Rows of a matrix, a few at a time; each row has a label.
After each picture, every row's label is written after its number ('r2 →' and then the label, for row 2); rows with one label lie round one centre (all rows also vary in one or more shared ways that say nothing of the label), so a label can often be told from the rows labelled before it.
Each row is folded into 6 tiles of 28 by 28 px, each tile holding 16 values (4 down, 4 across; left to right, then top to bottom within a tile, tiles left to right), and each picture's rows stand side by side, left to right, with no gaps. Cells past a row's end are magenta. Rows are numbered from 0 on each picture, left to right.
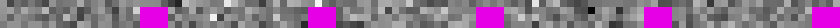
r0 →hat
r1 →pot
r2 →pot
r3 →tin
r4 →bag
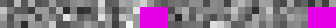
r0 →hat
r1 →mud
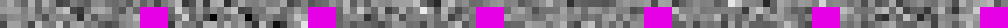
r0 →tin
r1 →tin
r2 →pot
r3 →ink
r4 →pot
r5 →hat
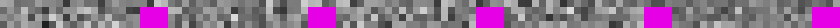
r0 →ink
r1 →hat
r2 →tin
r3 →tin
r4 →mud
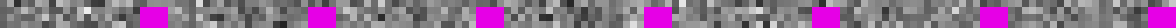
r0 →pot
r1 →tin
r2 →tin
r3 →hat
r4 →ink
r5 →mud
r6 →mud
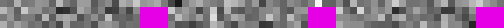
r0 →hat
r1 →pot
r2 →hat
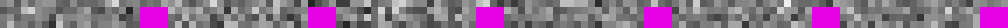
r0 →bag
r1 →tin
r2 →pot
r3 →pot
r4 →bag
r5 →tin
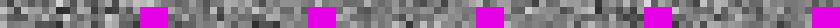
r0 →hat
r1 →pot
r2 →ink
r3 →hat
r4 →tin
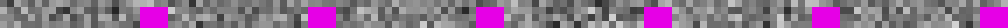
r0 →hat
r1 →tin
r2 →mud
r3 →ink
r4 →hat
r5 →mud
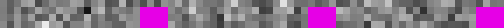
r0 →mud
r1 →bag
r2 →tin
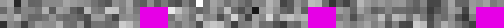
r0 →pot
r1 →tin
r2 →bag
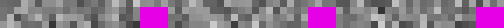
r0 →bag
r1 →mud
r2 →mud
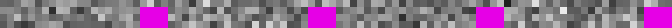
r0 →pot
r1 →ink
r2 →ink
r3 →ink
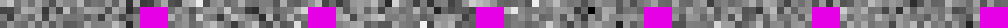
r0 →mud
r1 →bag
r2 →ink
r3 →tin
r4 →mud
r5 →tin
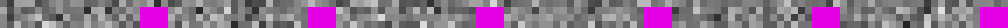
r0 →mud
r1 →ink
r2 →ink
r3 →ink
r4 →bag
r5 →mud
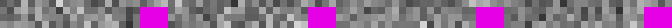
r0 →mud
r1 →ink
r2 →ink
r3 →hat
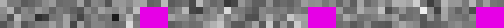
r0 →hat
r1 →ink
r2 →pot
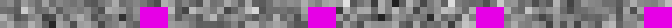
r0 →bag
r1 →hat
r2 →bag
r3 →hat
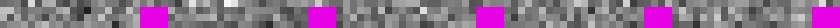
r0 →tin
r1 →pot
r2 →pot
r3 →mud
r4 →pot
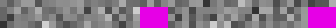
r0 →mud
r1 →mud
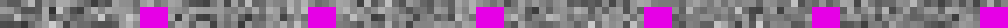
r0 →pot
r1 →hat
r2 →hat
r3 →ink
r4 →mud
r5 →pot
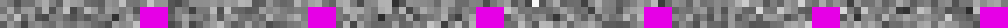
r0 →pot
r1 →pot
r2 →tin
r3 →tin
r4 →pot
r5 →hat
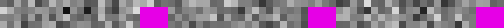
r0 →hat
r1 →pot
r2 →ink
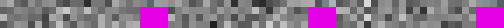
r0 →ink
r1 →ink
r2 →tin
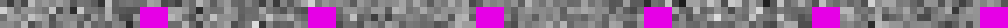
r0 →tin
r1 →ink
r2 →pot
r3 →mud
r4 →pot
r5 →tin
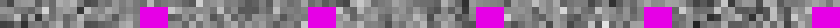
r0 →pot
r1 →tin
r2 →bag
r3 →ink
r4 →hat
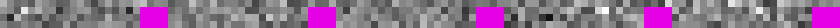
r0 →hat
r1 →bag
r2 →mud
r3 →mud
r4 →pot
